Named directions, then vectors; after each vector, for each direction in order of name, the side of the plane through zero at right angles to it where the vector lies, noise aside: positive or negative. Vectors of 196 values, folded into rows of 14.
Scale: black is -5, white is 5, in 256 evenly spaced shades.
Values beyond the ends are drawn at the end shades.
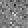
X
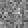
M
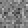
negative, negative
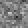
negative, negative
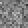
positive, positive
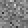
positive, negative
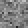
positive, negative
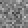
negative, negative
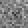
negative, negative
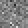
negative, positive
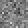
negative, positive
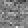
negative, positive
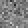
negative, positive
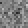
negative, negative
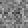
negative, negative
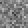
negative, negative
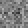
negative, negative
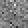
positive, negative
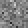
positive, negative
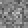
positive, positive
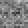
negative, negative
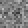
negative, negative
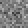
negative, negative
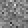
positive, negative
